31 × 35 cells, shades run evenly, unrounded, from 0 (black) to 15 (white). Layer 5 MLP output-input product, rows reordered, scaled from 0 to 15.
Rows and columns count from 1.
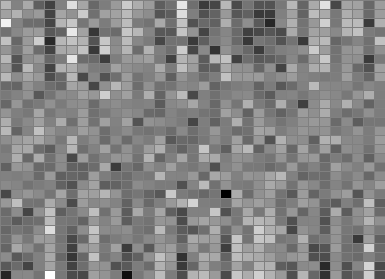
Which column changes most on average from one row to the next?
18
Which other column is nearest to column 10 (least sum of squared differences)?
6
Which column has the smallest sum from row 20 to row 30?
7
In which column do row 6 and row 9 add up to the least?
5
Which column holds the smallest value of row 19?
11
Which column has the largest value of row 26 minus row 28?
12
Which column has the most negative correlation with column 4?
23
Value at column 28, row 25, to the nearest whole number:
8
